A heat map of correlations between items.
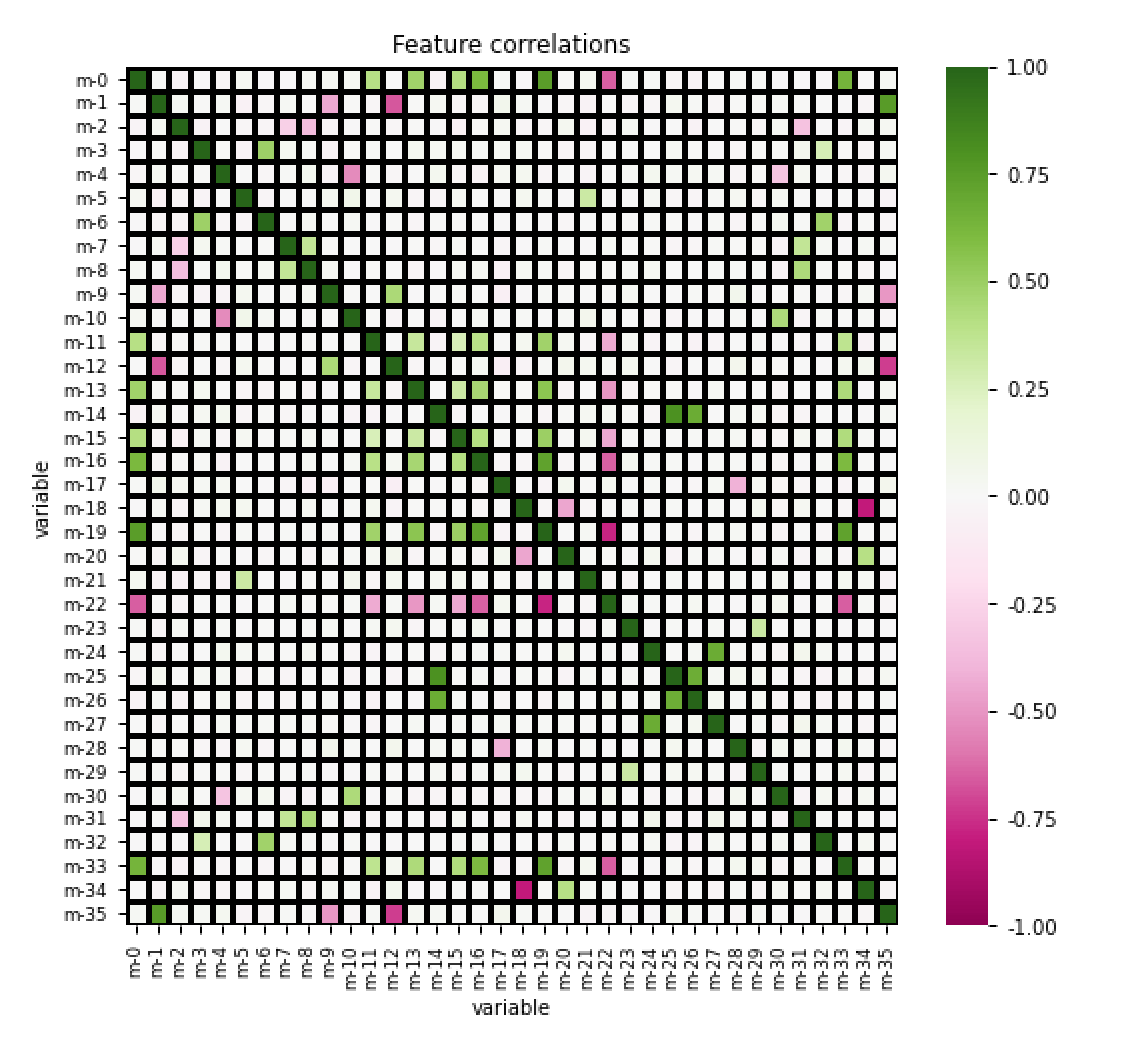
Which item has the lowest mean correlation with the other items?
m-22
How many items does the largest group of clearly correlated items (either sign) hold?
8
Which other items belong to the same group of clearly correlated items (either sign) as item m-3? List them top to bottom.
m-6, m-32
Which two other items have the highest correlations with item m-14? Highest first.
m-25, m-26
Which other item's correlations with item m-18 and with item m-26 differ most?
m-34
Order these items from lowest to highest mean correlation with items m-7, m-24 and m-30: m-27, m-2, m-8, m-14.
m-2, m-14, m-8, m-27
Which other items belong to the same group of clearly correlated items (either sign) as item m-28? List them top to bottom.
m-17
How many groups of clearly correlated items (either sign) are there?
11
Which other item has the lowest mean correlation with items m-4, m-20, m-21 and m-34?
m-18
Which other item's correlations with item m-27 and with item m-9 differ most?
m-24
